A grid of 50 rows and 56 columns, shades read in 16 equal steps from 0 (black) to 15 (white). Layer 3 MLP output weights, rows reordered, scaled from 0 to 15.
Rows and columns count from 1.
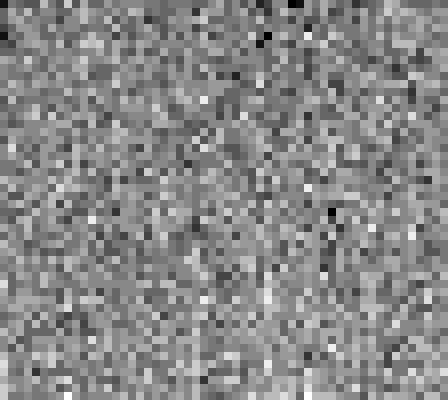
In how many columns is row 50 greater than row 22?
30
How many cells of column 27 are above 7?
29
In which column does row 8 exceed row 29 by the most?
43
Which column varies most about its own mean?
39
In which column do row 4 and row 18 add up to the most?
15
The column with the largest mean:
47
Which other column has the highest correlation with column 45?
37
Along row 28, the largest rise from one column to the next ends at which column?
26
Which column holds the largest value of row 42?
25
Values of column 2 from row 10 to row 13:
7 11 8 11
